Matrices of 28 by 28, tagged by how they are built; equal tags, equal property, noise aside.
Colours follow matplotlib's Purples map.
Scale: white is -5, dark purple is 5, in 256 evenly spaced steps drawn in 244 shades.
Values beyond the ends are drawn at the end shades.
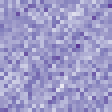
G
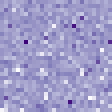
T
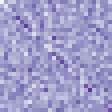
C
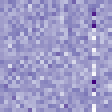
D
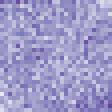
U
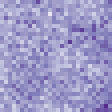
U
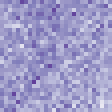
U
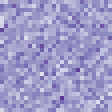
G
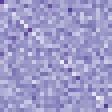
C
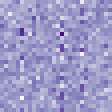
D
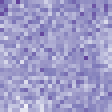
U
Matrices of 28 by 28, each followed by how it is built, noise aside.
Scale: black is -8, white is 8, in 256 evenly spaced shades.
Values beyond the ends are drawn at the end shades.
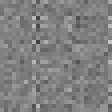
low rank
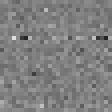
uneven rows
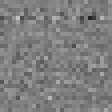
uneven rows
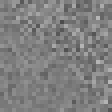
upper triangular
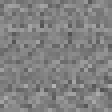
repeating columns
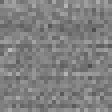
blocks
